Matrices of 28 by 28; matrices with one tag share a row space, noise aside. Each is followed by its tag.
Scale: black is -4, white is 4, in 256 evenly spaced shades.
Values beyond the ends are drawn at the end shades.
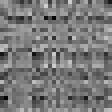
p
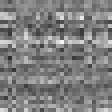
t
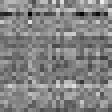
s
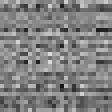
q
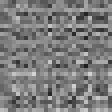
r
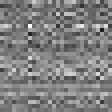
s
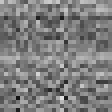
q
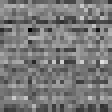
s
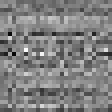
t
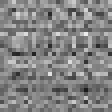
r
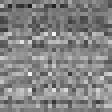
p
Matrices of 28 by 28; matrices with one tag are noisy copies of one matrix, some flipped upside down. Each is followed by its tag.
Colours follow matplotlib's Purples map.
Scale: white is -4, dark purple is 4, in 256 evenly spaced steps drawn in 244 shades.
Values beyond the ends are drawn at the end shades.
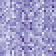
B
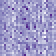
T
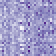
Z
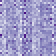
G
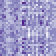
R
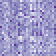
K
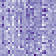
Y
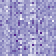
K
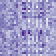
R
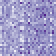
Z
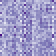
G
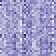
G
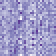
K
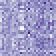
Z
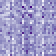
B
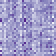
G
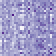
Z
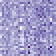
Z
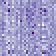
Y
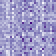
B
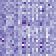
R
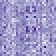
T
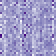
G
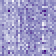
Y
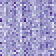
G
